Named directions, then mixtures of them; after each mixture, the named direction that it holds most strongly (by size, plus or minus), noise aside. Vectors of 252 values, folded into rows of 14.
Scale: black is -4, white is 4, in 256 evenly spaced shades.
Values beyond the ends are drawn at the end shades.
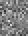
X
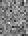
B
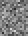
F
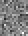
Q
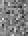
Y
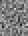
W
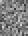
W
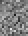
F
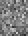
X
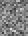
F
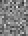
B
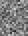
F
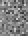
Y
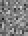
Y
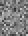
X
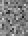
Y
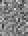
W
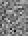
F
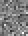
Q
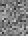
F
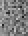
Y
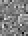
Q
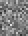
X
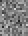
W
